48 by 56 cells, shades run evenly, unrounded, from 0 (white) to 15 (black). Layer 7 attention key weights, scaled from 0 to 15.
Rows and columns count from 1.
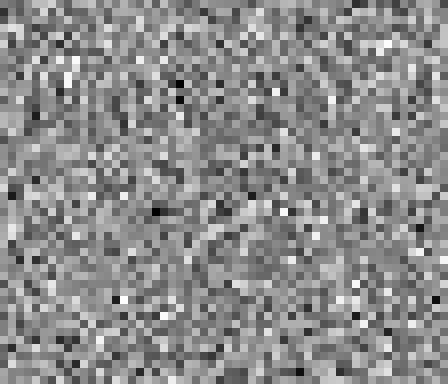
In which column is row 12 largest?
8
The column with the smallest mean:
11
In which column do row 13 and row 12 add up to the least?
42
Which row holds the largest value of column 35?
19
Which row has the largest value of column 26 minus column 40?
20
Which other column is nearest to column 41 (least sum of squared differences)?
6
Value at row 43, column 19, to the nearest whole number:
10
